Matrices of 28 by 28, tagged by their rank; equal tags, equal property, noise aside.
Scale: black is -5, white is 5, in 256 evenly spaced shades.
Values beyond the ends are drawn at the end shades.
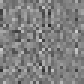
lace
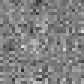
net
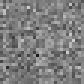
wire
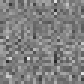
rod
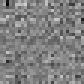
lace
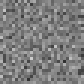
wire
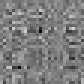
lace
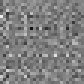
lace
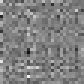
lace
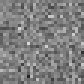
wire
